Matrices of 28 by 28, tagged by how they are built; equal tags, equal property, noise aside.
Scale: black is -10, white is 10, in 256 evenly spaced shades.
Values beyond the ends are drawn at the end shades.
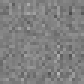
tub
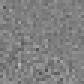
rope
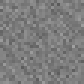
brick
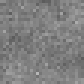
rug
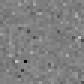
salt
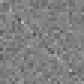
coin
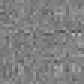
tub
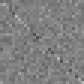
coin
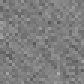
brick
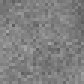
rug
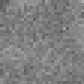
rug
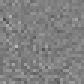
rope
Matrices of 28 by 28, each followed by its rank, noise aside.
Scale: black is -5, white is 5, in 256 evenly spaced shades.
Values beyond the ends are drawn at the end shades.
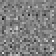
five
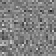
six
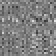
three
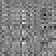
three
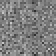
seven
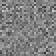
six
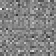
five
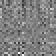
five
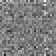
five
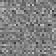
seven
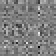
four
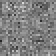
six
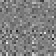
three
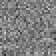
six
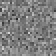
seven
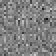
seven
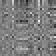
three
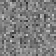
six
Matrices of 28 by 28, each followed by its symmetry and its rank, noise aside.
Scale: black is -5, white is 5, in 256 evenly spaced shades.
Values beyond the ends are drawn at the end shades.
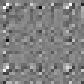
symmetric, rank two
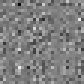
no symmetry, rank four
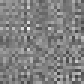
symmetric, rank three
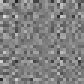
no symmetry, rank two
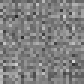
no symmetry, rank four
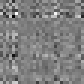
antisymmetric, rank two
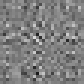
antisymmetric, rank two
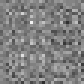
no symmetry, rank three
